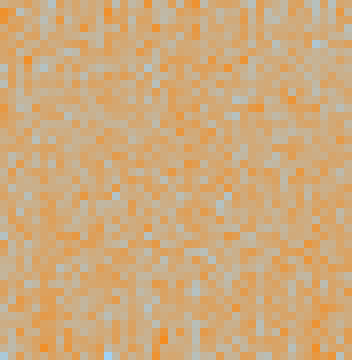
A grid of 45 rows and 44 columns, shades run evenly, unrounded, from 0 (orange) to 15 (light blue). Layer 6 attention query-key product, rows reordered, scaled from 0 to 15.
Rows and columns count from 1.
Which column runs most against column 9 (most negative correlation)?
2
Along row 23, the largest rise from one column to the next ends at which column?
36
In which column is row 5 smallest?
25
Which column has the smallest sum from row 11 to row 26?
38
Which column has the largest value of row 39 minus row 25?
11
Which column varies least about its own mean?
12
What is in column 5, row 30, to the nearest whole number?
7
